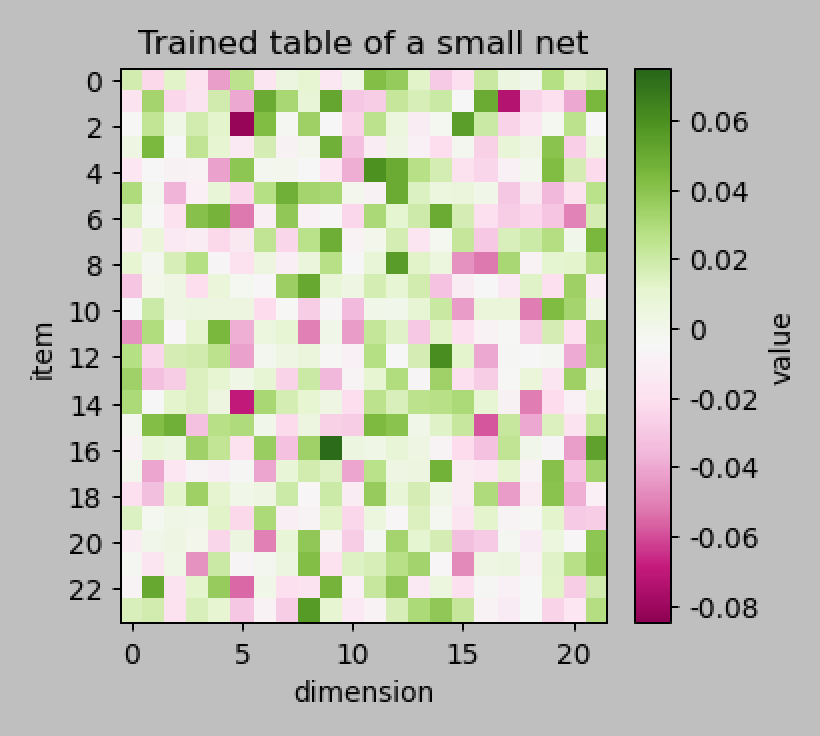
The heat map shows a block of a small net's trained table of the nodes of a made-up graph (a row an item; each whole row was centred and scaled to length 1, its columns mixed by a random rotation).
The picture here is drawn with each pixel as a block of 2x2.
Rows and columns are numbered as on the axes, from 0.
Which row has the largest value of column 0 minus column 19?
5
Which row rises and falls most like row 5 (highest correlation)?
1
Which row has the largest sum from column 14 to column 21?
7
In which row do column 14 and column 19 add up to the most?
17
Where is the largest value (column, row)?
9, 16
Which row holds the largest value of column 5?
4
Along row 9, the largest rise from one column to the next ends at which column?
20
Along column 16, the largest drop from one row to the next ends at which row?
15
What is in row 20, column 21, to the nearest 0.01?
0.04
